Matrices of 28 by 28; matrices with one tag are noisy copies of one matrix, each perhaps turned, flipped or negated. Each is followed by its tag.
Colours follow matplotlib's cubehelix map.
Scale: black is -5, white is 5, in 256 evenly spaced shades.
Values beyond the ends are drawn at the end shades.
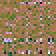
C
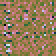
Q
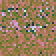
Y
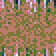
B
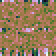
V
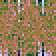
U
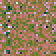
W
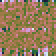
V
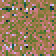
W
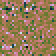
W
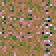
Q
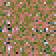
W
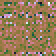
C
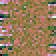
B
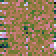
V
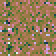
W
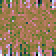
B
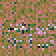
Y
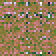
C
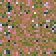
W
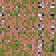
C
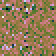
W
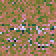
Y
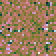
W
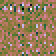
Q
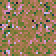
W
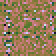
Q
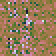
Y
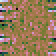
B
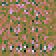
Q
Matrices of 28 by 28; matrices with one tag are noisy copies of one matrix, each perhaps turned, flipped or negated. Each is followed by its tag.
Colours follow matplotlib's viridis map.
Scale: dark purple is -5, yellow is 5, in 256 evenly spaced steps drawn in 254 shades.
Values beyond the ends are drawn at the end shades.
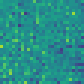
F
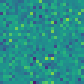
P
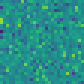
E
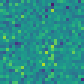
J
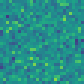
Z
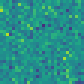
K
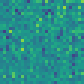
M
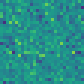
J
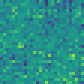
F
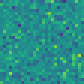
E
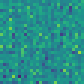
M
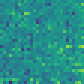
F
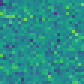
K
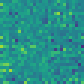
F
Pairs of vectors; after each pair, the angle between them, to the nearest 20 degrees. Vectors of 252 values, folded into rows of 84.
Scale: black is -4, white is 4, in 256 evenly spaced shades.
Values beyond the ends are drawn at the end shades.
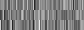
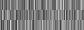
80 degrees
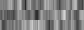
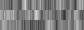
160 degrees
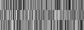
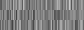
160 degrees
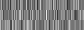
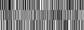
60 degrees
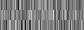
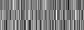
60 degrees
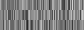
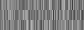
160 degrees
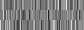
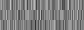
80 degrees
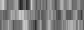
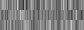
60 degrees
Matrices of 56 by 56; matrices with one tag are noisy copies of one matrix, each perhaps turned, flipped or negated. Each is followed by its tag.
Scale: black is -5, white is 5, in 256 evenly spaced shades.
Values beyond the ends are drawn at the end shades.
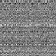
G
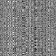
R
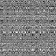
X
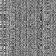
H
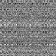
G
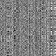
H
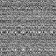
X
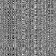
R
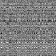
R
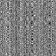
X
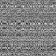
X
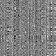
H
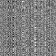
R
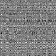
R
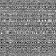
R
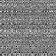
G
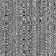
X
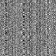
X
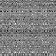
G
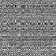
X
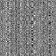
X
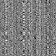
X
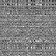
H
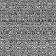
R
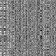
H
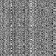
G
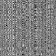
R
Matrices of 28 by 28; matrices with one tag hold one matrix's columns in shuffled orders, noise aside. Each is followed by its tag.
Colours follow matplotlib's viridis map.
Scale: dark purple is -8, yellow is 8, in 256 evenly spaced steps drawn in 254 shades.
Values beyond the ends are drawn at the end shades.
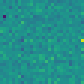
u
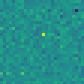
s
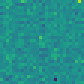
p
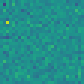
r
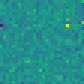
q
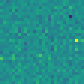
u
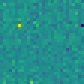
q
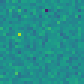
s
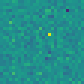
s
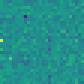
u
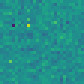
q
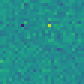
q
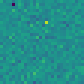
r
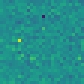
u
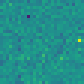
u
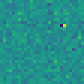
q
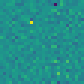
r
